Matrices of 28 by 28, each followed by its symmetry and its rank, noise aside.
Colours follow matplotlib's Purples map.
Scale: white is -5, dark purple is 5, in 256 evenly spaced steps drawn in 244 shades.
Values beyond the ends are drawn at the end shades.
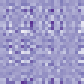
antisymmetric, rank two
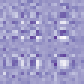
symmetric, rank one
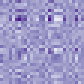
no symmetry, rank two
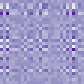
no symmetry, rank one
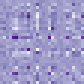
antisymmetric, rank two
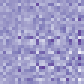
no symmetry, rank two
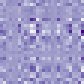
no symmetry, rank two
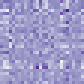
no symmetry, rank three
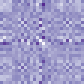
symmetric, rank two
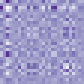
symmetric, rank two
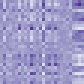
no symmetry, rank one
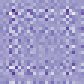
antisymmetric, rank two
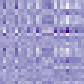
no symmetry, rank one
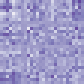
symmetric, rank three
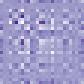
symmetric, rank two
